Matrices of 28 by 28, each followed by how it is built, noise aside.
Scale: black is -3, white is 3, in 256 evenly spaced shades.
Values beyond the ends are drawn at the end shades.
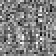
low rank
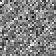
Hankel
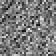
Hankel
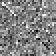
diagonal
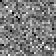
diagonal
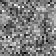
smooth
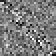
banded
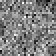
smooth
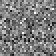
repeating columns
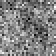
smooth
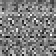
repeating columns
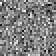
noise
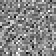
Hankel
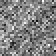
Hankel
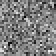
noise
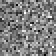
noise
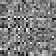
low rank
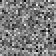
noise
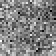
smooth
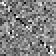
diagonal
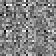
low rank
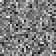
noise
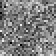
smooth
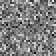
noise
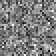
noise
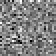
low rank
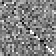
diagonal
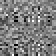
low rank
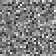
repeating columns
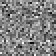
noise
